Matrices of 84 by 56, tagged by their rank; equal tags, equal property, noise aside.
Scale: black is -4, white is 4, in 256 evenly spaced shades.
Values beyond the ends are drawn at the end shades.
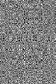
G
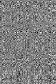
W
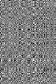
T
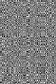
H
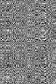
H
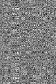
W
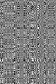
H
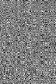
W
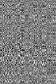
T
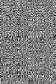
T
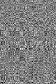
G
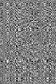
T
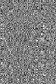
G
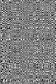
H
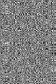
G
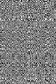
W
